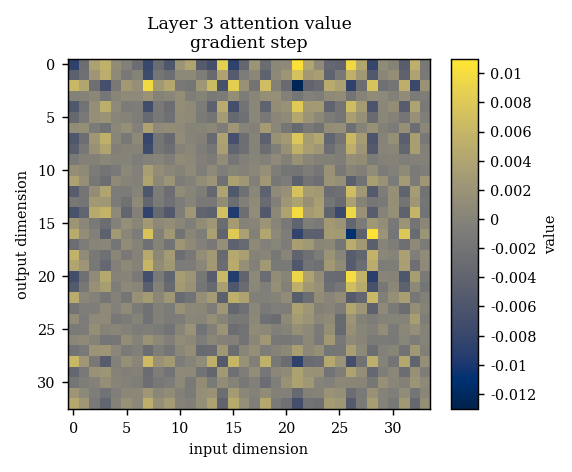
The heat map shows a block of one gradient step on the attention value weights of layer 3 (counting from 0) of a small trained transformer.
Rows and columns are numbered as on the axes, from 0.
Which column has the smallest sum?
15
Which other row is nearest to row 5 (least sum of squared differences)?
29
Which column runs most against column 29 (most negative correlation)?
6
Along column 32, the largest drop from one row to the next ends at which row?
2
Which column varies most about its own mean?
21
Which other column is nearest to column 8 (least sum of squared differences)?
1
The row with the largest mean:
16
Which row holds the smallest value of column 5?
14
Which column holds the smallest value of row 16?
26
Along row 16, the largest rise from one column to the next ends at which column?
28
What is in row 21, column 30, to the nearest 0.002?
0
